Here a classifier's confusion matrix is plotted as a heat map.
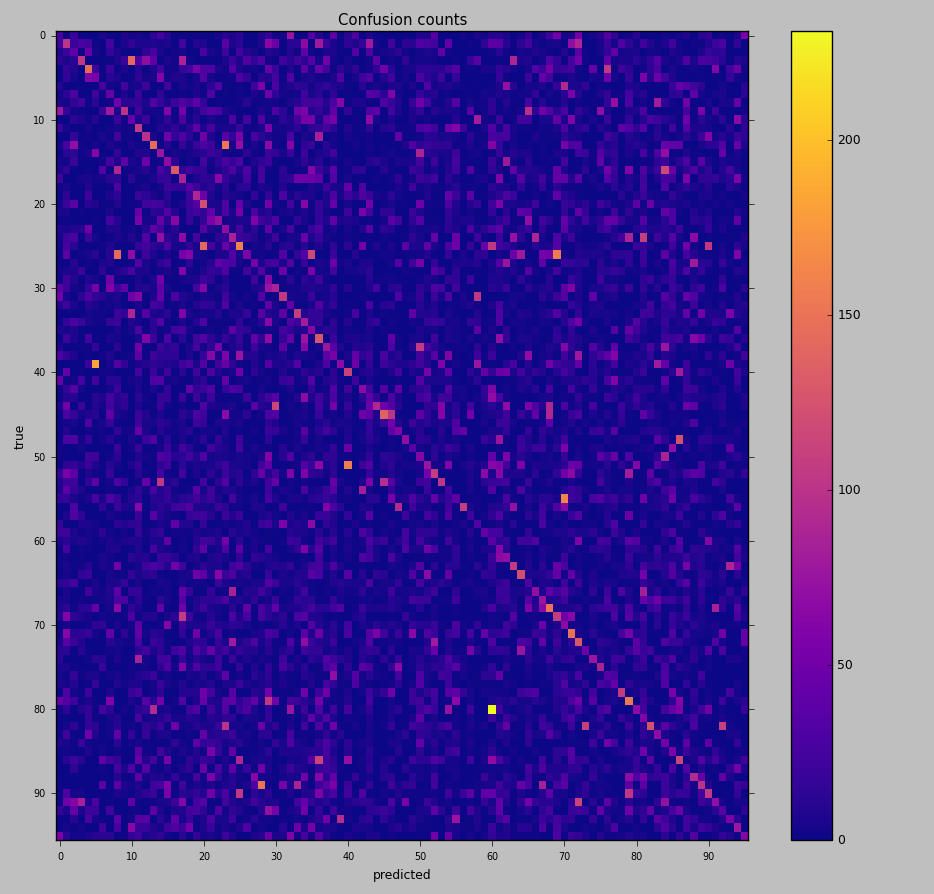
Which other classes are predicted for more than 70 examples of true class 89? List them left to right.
28, 33, 67
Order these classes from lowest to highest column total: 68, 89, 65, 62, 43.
89, 68, 65, 62, 43
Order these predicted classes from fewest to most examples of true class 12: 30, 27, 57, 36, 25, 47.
30, 57, 27, 47, 25, 36
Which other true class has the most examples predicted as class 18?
26
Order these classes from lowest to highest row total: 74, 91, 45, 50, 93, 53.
74, 50, 93, 53, 45, 91
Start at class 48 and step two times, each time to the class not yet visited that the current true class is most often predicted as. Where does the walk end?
36
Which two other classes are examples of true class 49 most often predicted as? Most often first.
85, 70
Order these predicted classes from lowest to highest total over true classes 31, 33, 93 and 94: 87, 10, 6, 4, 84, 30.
30, 6, 4, 84, 87, 10
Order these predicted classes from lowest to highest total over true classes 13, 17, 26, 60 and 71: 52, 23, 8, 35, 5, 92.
5, 52, 92, 8, 35, 23
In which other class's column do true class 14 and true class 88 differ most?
50
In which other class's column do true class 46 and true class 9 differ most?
65
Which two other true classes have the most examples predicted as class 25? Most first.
90, 86
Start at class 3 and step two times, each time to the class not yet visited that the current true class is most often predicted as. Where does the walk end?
58
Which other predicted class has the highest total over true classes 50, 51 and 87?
40
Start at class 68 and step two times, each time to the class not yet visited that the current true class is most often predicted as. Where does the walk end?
72
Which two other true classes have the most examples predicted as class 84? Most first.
16, 50
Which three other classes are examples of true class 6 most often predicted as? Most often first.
70, 62, 28
